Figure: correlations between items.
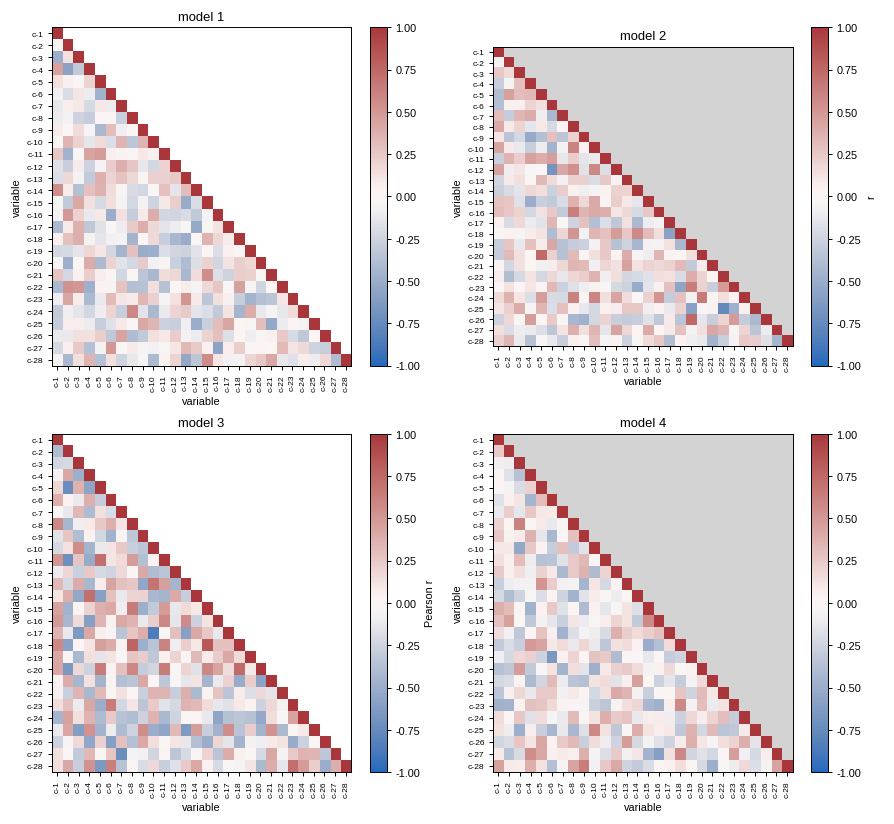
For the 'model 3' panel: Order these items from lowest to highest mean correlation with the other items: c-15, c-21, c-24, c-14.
c-24, c-21, c-14, c-15
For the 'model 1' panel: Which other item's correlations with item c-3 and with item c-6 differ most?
c-16
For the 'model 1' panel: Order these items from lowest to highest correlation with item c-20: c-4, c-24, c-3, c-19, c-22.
c-22, c-24, c-3, c-19, c-4
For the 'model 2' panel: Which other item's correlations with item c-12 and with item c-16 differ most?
c-6
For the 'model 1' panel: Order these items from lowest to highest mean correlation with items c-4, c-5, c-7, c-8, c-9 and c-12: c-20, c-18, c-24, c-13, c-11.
c-18, c-20, c-24, c-13, c-11
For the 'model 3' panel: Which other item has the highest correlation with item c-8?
c-18
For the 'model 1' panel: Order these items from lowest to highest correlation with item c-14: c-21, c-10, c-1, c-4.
c-10, c-21, c-4, c-1
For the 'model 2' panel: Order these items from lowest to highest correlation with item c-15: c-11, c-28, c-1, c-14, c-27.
c-14, c-11, c-28, c-1, c-27
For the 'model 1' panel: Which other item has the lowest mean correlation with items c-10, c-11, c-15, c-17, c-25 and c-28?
c-14
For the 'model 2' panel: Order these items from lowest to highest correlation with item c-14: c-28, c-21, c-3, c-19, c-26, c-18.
c-19, c-26, c-3, c-28, c-21, c-18
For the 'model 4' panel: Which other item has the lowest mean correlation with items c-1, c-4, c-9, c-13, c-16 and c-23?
c-21
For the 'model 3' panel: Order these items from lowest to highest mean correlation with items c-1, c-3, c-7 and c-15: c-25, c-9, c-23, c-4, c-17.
c-25, c-9, c-4, c-17, c-23
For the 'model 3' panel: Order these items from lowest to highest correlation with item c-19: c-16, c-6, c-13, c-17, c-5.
c-5, c-13, c-6, c-16, c-17
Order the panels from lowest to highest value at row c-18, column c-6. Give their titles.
model 2, model 1, model 4, model 3
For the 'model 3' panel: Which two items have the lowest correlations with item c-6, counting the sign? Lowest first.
c-26, c-9
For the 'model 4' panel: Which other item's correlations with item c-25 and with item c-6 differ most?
c-19
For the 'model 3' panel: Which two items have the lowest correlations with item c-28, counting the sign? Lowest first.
c-5, c-26
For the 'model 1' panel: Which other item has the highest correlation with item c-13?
c-23
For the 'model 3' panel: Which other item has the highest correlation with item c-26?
c-9
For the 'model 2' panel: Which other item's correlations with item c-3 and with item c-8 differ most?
c-10
